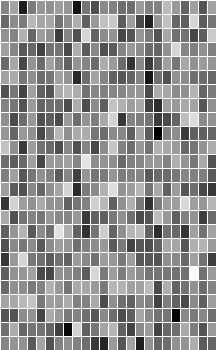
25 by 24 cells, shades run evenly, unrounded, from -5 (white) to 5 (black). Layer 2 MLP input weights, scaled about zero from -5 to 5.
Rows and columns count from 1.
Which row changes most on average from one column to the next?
17
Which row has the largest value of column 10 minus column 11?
20
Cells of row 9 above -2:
21
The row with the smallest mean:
15
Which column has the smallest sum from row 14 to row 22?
22
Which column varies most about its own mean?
9
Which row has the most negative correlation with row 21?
6
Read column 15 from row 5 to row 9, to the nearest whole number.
3 1 -1 -1 0
